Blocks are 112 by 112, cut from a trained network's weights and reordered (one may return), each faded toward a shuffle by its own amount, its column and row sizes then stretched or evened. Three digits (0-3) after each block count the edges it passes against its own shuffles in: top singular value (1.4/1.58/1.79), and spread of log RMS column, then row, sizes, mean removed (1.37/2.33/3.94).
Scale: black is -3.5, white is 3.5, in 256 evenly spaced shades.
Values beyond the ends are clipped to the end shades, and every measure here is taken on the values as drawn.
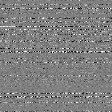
1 0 3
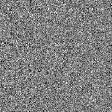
1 1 1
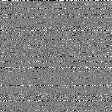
2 1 3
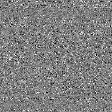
1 1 2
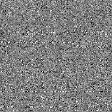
1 1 2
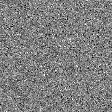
1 0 1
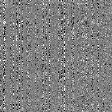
1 3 1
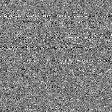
1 0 2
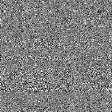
2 1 2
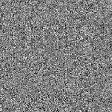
3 1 1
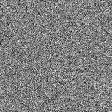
2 0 0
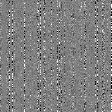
2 3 0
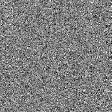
2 1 0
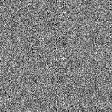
3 1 0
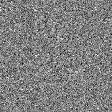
0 0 1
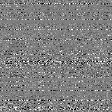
1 1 3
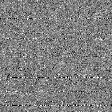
3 0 2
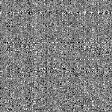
2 1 2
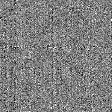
1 1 1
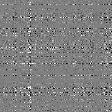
1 2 3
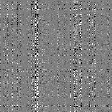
3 3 2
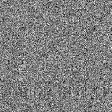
3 1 0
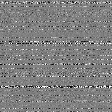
2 0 3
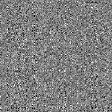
2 2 1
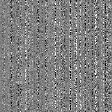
3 3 0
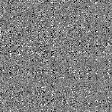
1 2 2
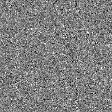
0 1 1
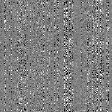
0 3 1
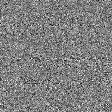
0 0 1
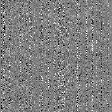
0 3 0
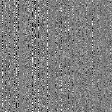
2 3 0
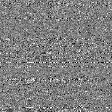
3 1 2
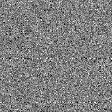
3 1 1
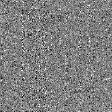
0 2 1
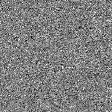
0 0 1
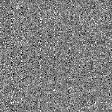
0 2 1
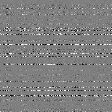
3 1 3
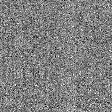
0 0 1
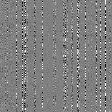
3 3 0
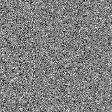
1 1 0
